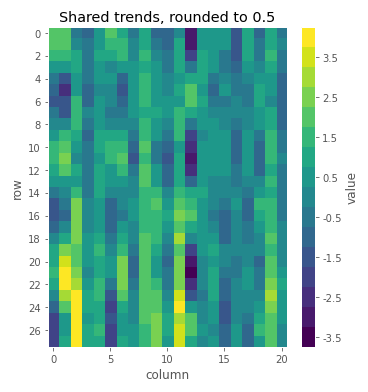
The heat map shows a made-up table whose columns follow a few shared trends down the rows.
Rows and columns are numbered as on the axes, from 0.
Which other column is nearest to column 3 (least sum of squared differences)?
20
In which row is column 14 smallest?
5
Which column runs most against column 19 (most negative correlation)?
13
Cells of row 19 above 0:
12
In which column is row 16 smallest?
0
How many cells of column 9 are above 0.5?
13
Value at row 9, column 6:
1
